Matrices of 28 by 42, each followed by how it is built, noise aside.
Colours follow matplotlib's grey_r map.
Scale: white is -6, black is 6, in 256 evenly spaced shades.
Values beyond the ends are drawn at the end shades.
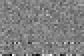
uneven rows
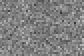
repeating rows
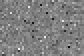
sparse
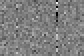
uneven columns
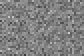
repeating rows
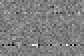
uneven rows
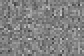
low rank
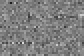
uneven rows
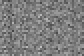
repeating rows
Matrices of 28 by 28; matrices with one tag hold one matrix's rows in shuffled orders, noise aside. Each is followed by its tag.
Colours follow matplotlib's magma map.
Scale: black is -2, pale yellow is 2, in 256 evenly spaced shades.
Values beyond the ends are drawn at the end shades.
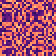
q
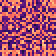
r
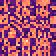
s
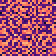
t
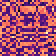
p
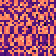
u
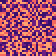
t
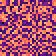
t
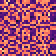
s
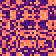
p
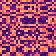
p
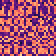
u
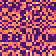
r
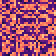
p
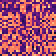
r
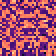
p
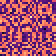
t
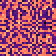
t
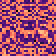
p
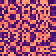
s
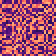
q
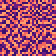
t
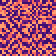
t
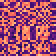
s
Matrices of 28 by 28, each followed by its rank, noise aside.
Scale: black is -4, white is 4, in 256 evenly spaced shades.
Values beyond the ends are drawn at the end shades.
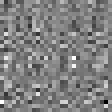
four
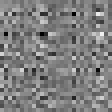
three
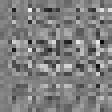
two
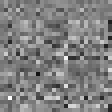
four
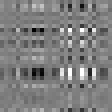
one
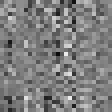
four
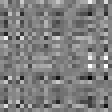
two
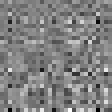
three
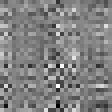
three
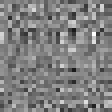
four
